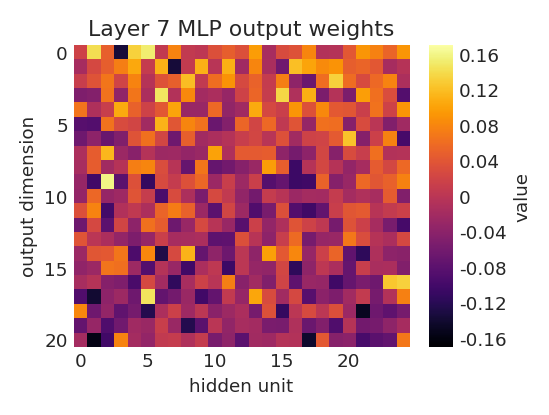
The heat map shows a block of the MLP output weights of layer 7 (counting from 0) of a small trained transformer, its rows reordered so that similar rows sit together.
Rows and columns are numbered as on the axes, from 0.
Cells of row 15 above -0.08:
21
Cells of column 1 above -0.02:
12
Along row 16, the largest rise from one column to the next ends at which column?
23
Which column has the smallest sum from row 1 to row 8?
0
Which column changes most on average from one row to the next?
5
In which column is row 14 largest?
8
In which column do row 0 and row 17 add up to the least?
3
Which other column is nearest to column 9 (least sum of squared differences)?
18
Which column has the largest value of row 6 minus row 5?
20
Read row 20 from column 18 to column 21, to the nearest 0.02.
0.04 -0.04 -0.04 -0.1
